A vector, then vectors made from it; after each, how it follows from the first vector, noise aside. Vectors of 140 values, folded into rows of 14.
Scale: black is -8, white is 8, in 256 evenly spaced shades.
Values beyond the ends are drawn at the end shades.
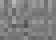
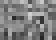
reversed, negated, scaled up.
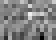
reversed, negated, scaled up.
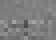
partly zeroed.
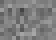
wrapped around, negated.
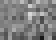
reversed, negated, scaled up.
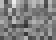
scaled up.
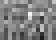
reversed, negated, scaled up.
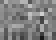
reversed, negated, scaled up.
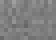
shrunk.
